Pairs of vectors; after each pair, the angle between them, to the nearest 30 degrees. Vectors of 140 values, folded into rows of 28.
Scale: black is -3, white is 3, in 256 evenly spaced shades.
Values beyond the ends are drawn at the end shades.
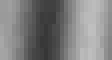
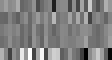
90 degrees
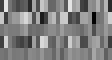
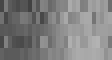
60 degrees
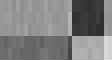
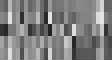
120 degrees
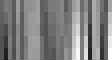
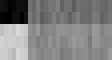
90 degrees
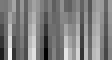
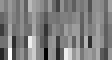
30 degrees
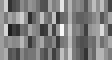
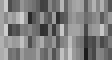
30 degrees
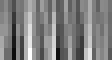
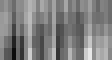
30 degrees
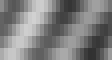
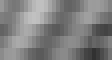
30 degrees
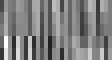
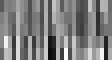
30 degrees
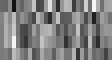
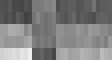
90 degrees
